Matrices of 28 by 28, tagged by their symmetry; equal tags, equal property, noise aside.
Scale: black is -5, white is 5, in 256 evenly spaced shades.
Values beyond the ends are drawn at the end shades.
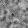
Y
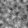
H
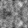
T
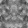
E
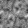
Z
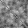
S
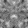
E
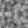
T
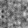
T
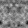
E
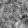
H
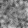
S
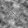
Z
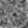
S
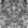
E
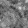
Y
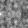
T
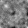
S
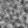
H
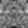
E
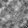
S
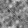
Z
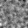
H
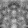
E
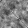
S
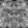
E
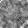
S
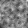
Y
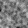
Y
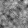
Y
